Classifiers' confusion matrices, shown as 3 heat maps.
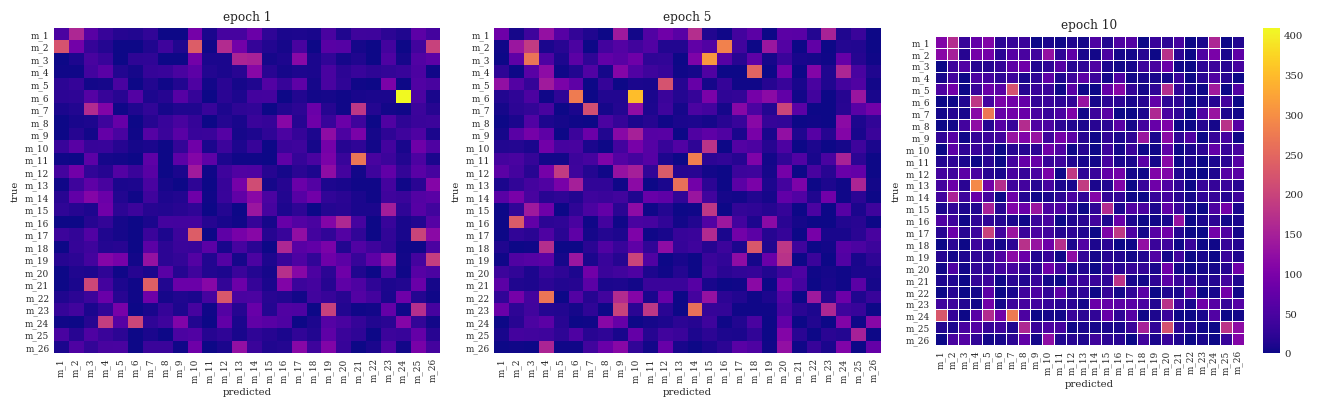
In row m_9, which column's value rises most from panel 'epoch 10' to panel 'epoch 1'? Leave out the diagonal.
m_19
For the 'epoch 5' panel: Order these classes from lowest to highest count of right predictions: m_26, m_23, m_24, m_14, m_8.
m_8, m_26, m_24, m_14, m_23
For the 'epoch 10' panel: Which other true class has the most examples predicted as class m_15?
m_17
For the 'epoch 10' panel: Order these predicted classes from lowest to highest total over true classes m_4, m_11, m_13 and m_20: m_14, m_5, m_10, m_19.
m_14, m_19, m_5, m_10
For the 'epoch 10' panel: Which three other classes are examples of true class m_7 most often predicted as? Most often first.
m_5, m_19, m_24
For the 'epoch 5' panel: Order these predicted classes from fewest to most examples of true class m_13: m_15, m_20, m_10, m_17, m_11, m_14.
m_11, m_15, m_20, m_17, m_14, m_10
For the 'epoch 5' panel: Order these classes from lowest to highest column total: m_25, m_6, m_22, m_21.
m_21, m_22, m_25, m_6
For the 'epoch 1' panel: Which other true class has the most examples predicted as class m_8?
m_20
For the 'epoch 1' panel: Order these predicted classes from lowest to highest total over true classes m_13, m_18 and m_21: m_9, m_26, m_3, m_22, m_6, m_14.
m_6, m_22, m_9, m_26, m_14, m_3
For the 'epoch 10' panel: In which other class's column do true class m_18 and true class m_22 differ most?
m_8
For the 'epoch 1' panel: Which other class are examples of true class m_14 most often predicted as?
m_3
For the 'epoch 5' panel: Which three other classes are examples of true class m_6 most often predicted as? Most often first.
m_10, m_25, m_19
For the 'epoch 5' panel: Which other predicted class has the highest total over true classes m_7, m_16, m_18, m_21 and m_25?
m_20
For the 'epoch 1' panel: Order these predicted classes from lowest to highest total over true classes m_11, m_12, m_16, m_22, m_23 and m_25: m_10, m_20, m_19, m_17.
m_17, m_20, m_10, m_19
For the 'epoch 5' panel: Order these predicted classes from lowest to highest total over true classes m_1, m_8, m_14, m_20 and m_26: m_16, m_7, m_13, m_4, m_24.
m_16, m_13, m_7, m_24, m_4
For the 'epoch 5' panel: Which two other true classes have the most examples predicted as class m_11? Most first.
m_23, m_14
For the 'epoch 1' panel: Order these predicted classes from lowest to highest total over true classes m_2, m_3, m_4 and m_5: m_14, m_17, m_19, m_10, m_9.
m_9, m_19, m_17, m_14, m_10
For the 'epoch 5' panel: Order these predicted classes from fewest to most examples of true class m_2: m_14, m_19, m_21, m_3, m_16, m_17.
m_21, m_17, m_14, m_19, m_3, m_16
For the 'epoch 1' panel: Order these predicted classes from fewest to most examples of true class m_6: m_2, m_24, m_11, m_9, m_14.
m_11, m_2, m_14, m_9, m_24
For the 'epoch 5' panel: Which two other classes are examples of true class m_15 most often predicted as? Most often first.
m_3, m_10
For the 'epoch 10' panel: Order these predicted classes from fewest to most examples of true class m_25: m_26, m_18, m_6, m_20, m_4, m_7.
m_7, m_6, m_4, m_26, m_18, m_20
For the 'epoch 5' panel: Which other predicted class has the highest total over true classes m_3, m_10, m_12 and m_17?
m_15
